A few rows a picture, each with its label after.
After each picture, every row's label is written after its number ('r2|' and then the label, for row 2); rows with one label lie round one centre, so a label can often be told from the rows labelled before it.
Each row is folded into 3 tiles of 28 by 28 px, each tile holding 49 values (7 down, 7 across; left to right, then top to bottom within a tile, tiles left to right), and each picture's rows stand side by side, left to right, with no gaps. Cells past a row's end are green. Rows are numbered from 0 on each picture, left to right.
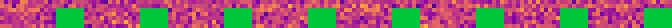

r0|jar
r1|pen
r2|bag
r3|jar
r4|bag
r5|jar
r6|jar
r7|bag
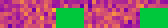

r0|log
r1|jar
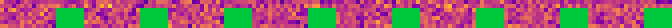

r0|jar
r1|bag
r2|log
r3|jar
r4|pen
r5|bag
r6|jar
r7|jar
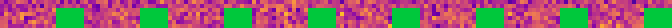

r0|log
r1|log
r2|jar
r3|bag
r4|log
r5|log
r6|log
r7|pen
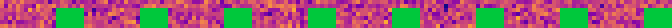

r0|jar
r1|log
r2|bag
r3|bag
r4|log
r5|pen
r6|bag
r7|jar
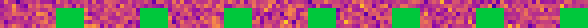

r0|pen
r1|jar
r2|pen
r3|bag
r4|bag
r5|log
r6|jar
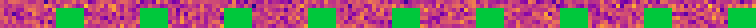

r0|bag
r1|bag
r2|log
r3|pen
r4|jar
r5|jar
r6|pen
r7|pen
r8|jar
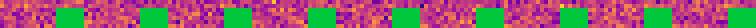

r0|bag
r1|log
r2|jar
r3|log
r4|jar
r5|log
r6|jar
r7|jar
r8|jar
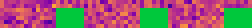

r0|jar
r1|pen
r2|pen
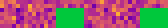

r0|bag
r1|bag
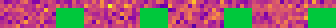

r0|jar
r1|bag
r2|jar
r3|jar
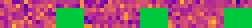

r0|pen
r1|jar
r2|log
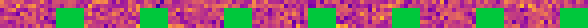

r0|bag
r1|log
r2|jar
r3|bag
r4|jar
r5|log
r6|bag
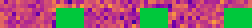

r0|jar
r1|bag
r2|pen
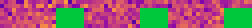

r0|pen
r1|bag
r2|pen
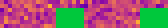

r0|bag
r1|pen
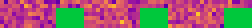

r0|bag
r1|bag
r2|jar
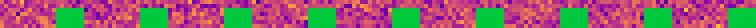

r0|log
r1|pen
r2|log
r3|jar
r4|bag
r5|pen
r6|jar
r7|log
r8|pen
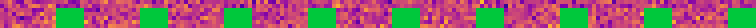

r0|pen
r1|log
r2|pen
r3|pen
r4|bag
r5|jar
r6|pen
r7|log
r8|pen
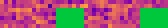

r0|jar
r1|bag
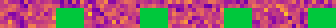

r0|pen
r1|log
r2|log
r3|bag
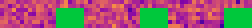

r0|bag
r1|bag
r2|jar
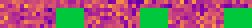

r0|bag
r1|bag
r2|pen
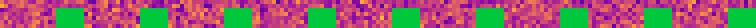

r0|bag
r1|log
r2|log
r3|log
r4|pen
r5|log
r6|jar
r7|pen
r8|log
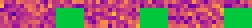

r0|bag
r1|pen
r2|pen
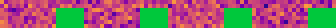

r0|log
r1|jar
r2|pen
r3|jar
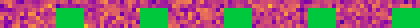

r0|pen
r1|log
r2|log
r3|bag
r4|jar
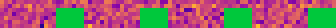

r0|bag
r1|jar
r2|bag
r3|jar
